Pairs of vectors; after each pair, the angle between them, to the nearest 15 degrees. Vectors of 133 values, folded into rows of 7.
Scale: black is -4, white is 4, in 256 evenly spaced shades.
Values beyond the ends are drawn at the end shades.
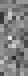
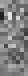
45 degrees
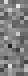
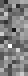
135 degrees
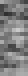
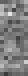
135 degrees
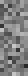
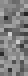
105 degrees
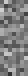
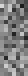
75 degrees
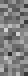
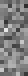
45 degrees
